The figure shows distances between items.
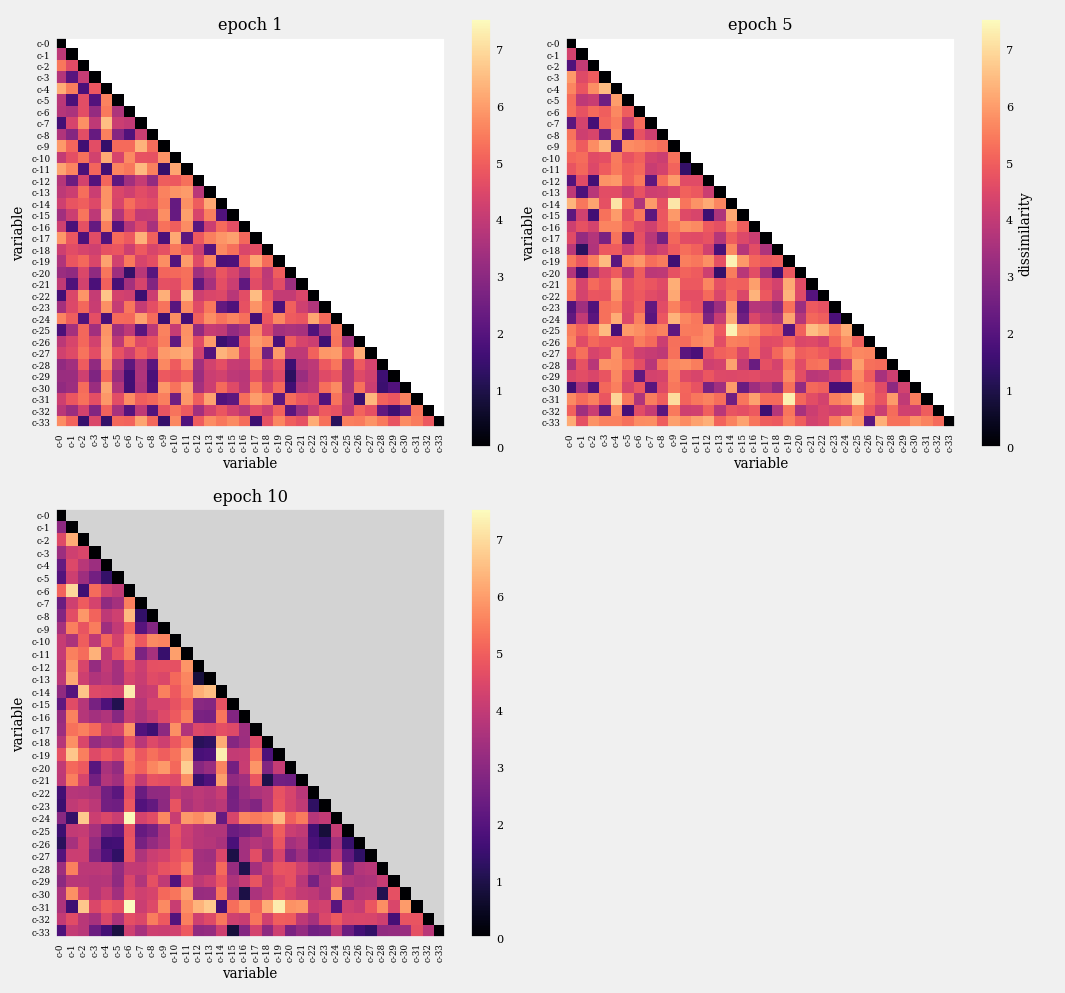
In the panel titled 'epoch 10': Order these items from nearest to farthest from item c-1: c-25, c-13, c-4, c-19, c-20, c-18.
c-25, c-4, c-20, c-18, c-13, c-19
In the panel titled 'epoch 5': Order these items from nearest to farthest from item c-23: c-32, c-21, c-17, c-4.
c-17, c-32, c-21, c-4
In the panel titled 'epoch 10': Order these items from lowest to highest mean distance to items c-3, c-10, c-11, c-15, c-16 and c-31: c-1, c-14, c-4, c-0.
c-0, c-4, c-1, c-14
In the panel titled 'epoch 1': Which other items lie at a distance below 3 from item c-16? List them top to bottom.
c-1, c-3, c-5, c-12, c-21
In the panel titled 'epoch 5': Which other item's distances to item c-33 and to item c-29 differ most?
c-6
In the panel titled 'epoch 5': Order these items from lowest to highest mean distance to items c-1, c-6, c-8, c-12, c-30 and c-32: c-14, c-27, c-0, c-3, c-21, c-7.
c-7, c-0, c-3, c-27, c-21, c-14
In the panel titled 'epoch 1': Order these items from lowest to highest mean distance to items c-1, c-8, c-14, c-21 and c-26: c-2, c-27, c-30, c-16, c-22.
c-16, c-30, c-22, c-2, c-27
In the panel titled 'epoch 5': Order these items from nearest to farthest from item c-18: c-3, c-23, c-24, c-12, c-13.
c-13, c-23, c-24, c-12, c-3
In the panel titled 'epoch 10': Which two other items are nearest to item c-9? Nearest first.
c-11, c-7
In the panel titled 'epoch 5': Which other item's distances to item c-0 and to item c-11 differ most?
c-10
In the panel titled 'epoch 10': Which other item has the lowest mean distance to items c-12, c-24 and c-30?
c-16
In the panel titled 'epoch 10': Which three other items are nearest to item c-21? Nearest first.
c-18, c-12, c-13
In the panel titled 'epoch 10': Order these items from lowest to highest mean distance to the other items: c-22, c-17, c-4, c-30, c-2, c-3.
c-22, c-4, c-3, c-30, c-17, c-2
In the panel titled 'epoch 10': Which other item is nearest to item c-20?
c-3
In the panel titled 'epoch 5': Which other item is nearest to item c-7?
c-2
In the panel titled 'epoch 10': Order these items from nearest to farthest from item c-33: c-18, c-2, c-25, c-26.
c-26, c-25, c-18, c-2
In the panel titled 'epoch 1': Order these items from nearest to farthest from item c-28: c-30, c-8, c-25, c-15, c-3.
c-30, c-8, c-3, c-25, c-15
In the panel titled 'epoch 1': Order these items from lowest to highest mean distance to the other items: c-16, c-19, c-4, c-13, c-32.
c-32, c-16, c-19, c-13, c-4
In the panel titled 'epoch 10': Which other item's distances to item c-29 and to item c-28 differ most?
c-30
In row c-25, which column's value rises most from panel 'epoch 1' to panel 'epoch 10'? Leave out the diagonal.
c-19
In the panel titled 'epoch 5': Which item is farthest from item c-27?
c-33
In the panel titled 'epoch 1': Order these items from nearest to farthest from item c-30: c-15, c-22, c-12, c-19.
c-12, c-22, c-15, c-19
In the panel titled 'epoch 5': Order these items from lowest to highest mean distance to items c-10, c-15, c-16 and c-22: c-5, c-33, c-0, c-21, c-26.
c-0, c-21, c-5, c-26, c-33
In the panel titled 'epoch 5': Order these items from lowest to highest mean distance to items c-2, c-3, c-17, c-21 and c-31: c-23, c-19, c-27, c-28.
c-23, c-27, c-28, c-19
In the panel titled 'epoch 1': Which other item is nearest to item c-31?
c-26
